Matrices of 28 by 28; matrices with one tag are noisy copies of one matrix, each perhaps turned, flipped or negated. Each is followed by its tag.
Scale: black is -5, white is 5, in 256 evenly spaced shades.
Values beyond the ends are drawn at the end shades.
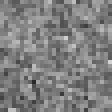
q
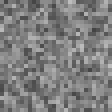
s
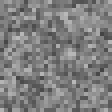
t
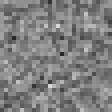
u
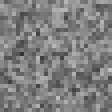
s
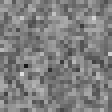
s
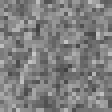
u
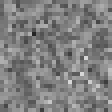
u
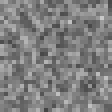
u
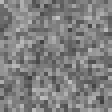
t
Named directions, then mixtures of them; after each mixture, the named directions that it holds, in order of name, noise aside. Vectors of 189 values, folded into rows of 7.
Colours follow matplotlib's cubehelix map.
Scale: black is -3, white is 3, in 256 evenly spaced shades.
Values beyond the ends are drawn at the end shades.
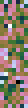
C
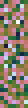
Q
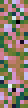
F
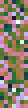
F.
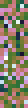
C, Q.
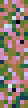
F.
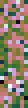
C, F.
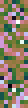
F.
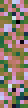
F.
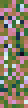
C, Q.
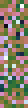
C, Q.
